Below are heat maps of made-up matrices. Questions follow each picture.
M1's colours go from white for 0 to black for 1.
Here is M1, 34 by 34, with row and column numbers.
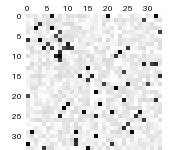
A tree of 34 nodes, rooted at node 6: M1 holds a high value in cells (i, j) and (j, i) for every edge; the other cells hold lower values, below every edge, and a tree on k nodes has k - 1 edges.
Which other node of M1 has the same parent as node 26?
1
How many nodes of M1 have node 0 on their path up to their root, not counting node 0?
11
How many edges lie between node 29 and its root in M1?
4
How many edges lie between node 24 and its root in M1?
4
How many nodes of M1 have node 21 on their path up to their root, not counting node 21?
3
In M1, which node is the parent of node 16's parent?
33
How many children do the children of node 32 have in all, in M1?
3
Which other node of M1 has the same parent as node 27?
17
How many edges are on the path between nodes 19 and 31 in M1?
8
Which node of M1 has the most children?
8
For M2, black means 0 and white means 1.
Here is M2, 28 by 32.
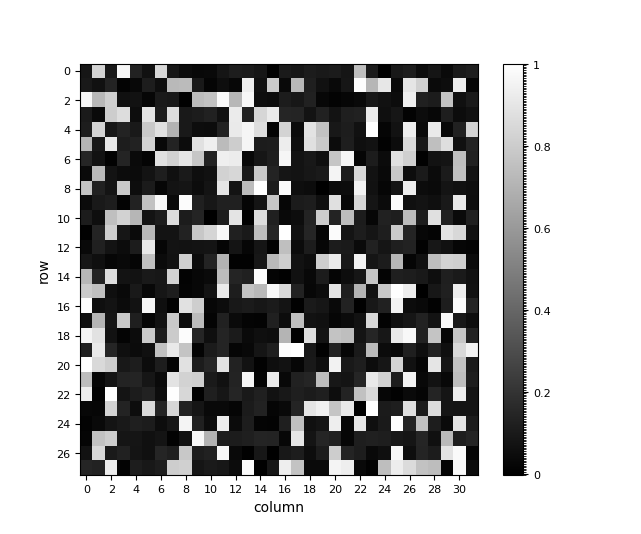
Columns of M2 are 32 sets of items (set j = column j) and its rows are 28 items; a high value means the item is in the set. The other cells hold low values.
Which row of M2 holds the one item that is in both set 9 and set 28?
5
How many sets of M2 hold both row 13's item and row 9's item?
7
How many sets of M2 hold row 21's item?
11
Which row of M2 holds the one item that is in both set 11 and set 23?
14
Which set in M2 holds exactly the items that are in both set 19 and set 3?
4
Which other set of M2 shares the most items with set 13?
26
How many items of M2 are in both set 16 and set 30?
7
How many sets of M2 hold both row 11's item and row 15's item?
6
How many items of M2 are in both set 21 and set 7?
5
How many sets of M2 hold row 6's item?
12
